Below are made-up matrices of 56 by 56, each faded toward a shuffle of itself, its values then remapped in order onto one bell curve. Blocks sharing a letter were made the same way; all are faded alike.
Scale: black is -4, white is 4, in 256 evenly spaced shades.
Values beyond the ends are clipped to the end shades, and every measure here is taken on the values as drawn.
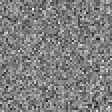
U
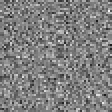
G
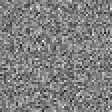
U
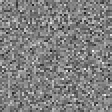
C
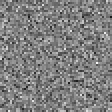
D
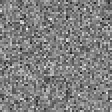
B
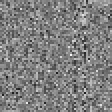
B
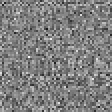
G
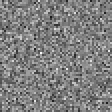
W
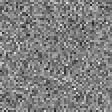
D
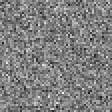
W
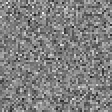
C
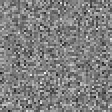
U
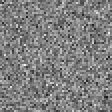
W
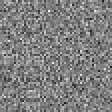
G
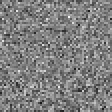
C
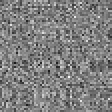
G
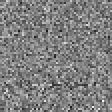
C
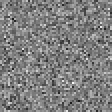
B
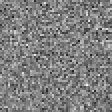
U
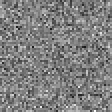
D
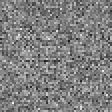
D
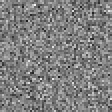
B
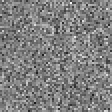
W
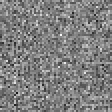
B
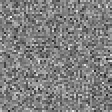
U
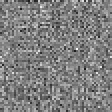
G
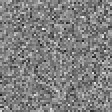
B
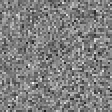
B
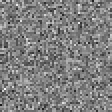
B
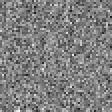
U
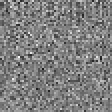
G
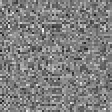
G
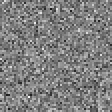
W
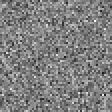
W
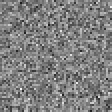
U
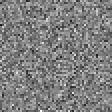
D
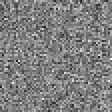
D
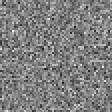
U
